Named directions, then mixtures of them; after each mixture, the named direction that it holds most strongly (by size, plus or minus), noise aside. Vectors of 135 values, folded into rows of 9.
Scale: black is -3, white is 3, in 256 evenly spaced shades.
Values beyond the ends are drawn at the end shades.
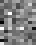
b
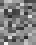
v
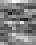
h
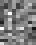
b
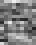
h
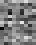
h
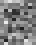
v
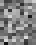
v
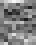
h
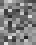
v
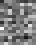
v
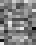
b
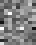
b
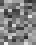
v
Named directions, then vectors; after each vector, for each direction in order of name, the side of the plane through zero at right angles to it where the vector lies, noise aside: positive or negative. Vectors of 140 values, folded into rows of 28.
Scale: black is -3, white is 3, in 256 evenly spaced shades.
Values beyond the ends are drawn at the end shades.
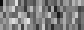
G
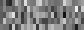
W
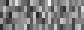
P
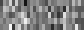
positive, positive, negative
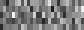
negative, positive, positive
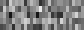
positive, positive, negative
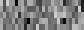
negative, negative, negative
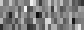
negative, positive, negative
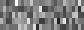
positive, positive, positive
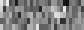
negative, negative, negative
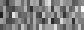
negative, positive, positive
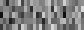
negative, positive, positive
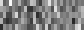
negative, positive, negative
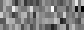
positive, negative, negative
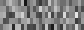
positive, positive, negative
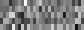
negative, negative, positive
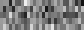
negative, negative, positive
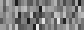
negative, negative, negative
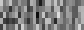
negative, positive, negative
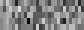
negative, negative, negative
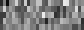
positive, positive, positive
